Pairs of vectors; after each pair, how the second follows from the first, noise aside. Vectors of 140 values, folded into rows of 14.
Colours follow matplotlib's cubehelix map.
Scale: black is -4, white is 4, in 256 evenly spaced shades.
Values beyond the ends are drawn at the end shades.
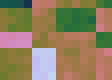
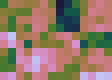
reversed, negated.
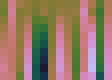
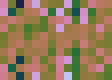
wrapped around, partly zeroed.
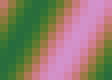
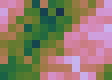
reversed, negated.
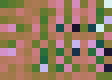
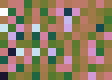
reversed, negated.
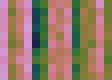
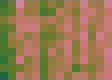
wrapped around, shrunk.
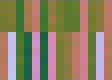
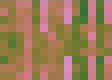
wrapped around, shrunk.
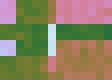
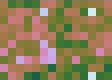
wrapped around, partly zeroed.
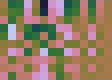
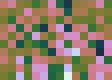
reversed, negated.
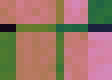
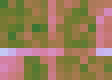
reversed, negated, shrunk.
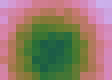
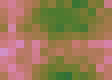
wrapped around, shrunk.
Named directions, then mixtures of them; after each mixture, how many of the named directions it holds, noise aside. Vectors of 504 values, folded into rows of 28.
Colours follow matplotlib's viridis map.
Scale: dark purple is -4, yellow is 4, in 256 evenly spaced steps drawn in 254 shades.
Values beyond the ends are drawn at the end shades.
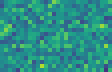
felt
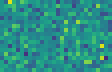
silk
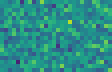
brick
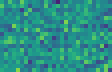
three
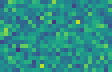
two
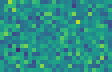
two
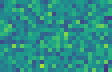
one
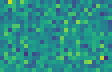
one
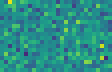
one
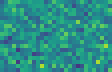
three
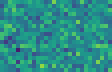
three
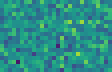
two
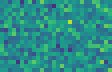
one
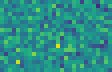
two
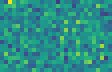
one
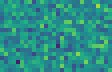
two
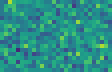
three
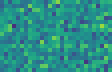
two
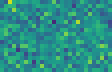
two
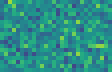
three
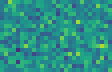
three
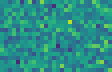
one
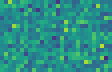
two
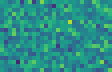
one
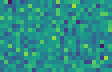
one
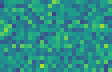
one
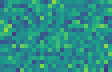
one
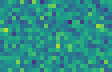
two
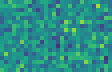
three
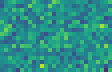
one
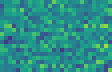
two
